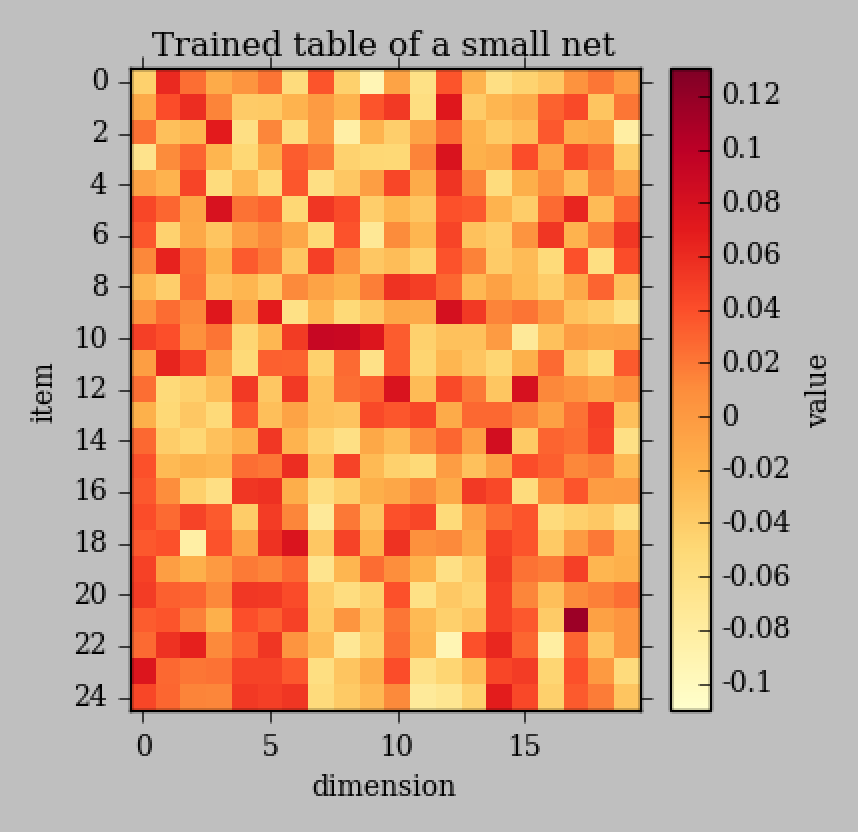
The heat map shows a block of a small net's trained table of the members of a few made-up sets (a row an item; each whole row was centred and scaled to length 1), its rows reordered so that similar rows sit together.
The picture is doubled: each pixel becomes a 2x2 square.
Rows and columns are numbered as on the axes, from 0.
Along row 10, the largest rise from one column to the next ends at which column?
6
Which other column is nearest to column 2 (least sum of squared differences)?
1
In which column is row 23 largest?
0
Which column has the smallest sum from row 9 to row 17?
7
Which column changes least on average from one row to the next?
14
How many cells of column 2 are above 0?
15
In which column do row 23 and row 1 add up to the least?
11
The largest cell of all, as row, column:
21, 17
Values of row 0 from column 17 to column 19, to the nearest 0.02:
0 0.02 0
